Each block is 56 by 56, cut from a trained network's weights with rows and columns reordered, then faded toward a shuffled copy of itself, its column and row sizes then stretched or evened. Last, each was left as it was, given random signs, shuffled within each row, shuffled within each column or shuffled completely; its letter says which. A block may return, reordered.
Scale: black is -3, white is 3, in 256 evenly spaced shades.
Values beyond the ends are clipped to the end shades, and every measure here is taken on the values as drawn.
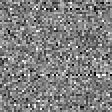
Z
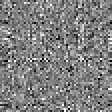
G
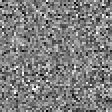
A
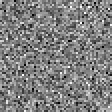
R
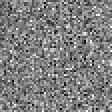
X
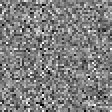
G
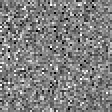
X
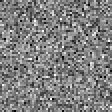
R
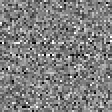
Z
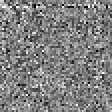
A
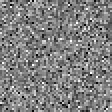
X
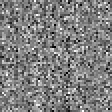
X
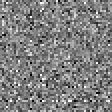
A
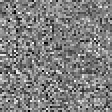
G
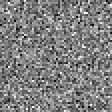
R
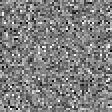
A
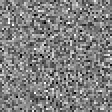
X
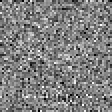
Z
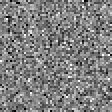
R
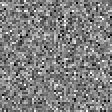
R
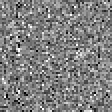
X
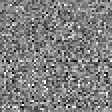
G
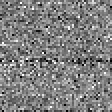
Z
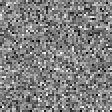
Z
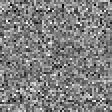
Z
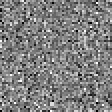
G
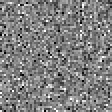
X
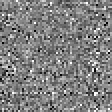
A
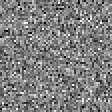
R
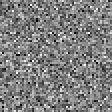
Z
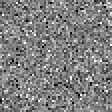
R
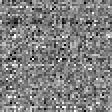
G
